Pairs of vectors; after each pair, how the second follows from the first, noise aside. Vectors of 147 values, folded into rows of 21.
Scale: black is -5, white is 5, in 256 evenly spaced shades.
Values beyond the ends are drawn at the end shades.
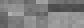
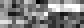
negated, scaled up.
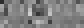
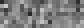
sign-scrambled.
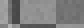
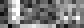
negated, scaled up.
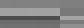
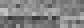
copied.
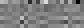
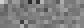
partly zeroed.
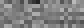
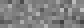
partly zeroed.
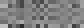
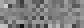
copied.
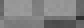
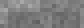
reversed, negated, shrunk.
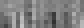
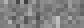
wrapped around, negated, partly zeroed.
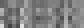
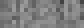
reversed, negated, shrunk.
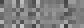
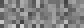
copied.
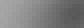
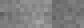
wrapped around, negated, shrunk.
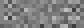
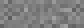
shrunk.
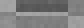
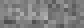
wrapped around, negated, partly zeroed.
